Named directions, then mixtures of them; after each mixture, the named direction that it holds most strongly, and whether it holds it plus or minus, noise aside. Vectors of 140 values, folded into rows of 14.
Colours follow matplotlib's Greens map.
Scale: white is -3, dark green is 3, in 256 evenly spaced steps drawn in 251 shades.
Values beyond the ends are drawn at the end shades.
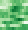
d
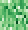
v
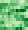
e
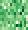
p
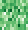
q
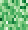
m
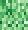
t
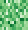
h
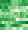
d, minus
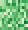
t, minus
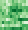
d, plus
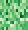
h, minus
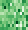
p, minus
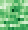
d, plus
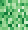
t, plus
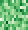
m, minus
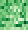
d, minus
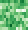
e, minus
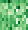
v, minus
